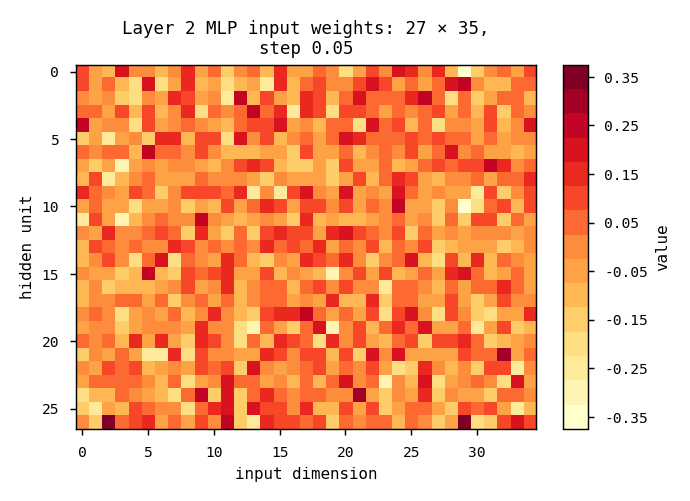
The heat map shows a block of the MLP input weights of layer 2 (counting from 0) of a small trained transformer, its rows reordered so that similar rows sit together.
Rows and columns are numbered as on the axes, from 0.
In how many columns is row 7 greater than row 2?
11
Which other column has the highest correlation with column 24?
1
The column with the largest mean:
17
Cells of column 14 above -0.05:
20
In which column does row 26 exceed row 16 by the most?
2
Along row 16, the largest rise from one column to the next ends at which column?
24
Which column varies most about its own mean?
29
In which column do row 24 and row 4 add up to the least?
27
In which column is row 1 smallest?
14
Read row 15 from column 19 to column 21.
-0.3 0 0.1
